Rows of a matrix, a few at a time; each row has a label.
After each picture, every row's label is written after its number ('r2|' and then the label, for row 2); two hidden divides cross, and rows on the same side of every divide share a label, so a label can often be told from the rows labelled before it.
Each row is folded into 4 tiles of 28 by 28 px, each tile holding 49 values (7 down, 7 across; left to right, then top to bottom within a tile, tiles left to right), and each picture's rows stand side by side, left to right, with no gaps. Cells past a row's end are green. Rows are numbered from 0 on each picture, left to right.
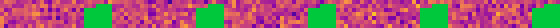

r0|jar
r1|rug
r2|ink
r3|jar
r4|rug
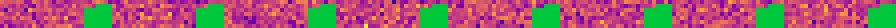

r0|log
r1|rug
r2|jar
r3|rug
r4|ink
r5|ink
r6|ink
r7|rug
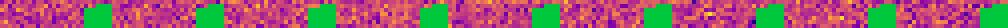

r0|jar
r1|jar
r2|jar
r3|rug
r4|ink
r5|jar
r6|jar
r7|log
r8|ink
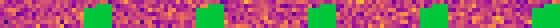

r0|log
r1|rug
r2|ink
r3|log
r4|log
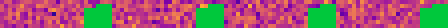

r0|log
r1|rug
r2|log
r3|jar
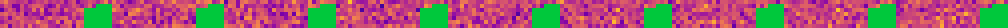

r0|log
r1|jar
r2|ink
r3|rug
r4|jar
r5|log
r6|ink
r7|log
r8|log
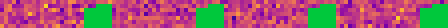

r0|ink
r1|log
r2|ink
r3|jar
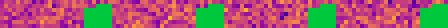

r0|log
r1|rug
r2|ink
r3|log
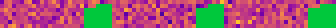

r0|jar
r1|jar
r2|log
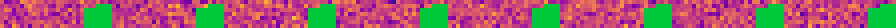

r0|ink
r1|rug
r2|jar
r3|rug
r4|jar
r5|log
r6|log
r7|ink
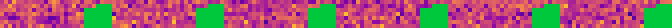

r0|jar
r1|jar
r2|rug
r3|log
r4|jar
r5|ink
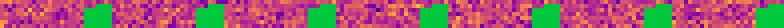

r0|jar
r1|log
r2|ink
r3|rug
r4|rug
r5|rug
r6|ink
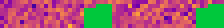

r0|log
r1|jar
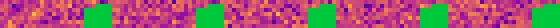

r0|jar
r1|jar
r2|jar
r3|rug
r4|jar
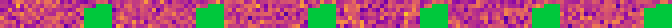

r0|log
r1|log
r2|jar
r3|rug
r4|rug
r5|log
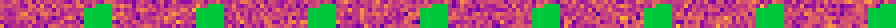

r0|jar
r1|log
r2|log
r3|jar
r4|rug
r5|rug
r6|log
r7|ink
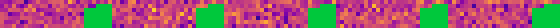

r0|ink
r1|log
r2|ink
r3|log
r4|ink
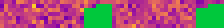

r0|ink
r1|rug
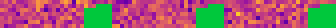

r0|jar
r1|log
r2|log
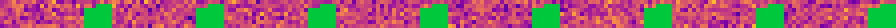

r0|rug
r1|rug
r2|jar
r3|log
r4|ink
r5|log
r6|jar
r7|rug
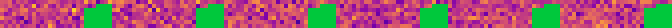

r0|jar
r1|jar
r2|rug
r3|rug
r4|log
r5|ink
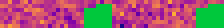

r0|ink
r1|log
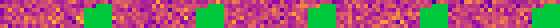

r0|log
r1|rug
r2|rug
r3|log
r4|log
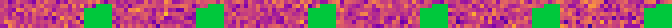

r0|jar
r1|jar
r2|jar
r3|jar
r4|jar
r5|ink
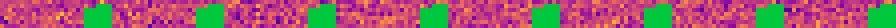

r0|log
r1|rug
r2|jar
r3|log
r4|rug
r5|log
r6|rug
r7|log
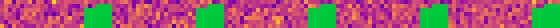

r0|ink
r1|jar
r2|log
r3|rug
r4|ink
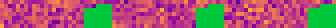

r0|ink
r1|ink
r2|ink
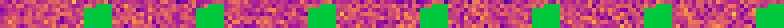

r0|log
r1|rug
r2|log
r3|rug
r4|jar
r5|log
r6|log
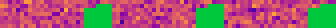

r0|ink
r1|jar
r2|rug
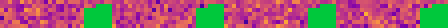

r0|ink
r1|ink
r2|ink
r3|ink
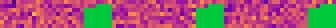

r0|ink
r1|jar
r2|log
